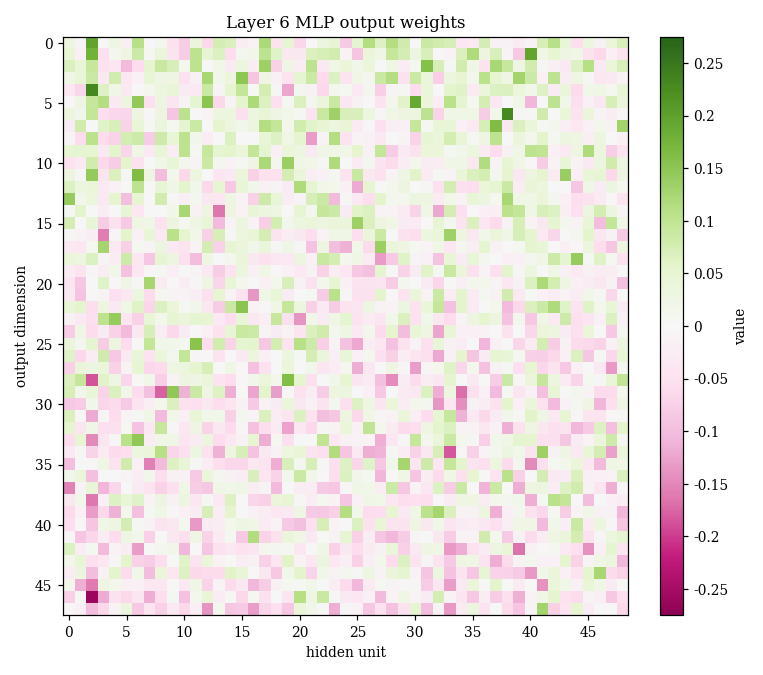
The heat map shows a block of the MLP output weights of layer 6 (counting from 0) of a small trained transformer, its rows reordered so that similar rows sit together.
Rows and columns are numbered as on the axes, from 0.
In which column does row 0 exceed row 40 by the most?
2
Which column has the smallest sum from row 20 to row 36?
27
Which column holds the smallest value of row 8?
21
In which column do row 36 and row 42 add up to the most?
38
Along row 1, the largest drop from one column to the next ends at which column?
3
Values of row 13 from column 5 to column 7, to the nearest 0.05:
-0.1 0.05 0
